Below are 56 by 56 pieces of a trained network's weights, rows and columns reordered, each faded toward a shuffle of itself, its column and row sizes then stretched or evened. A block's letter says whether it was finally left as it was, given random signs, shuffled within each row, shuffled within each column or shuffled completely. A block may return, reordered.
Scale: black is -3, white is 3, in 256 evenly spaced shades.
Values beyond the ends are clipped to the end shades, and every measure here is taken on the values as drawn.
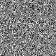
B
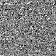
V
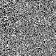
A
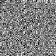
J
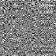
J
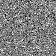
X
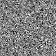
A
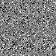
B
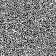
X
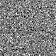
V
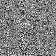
B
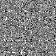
B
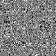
J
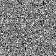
A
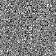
B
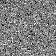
X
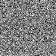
V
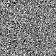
A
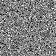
X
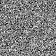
V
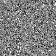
A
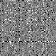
J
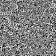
B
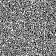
X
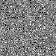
B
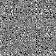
B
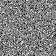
X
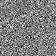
V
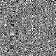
J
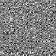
J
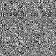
J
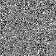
B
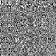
J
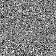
B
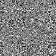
B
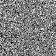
A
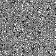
A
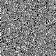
A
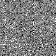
B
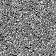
X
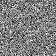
V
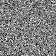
V
